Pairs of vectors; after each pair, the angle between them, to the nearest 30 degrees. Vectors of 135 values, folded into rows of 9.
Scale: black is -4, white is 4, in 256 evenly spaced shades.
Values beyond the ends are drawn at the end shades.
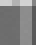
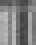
120 degrees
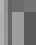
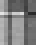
30 degrees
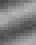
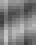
150 degrees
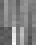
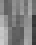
120 degrees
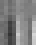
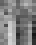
150 degrees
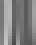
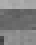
90 degrees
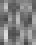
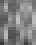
30 degrees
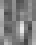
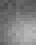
90 degrees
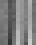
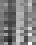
30 degrees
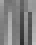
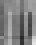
30 degrees
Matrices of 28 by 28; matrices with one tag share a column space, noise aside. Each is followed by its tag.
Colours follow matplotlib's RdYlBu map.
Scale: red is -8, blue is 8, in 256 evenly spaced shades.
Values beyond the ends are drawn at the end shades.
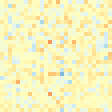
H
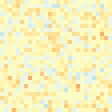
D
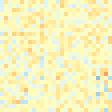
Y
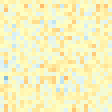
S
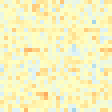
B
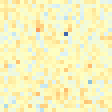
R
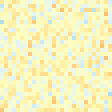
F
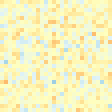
H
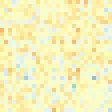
Y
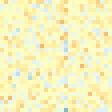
F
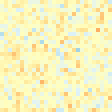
B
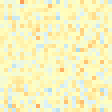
R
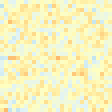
F
